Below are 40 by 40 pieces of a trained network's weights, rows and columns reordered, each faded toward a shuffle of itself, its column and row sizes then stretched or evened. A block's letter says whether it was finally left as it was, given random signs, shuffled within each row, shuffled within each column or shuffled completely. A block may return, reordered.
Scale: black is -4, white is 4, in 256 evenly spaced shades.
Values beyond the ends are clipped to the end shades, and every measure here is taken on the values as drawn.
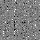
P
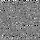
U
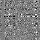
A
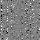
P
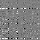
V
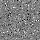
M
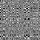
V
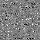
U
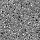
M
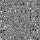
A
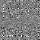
A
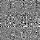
A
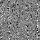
P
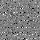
U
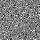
U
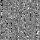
P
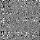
A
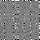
V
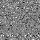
U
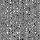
P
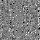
P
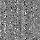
P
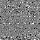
U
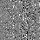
P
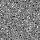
M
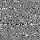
U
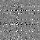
A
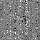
P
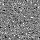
M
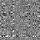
V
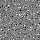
U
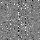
P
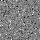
M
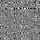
V
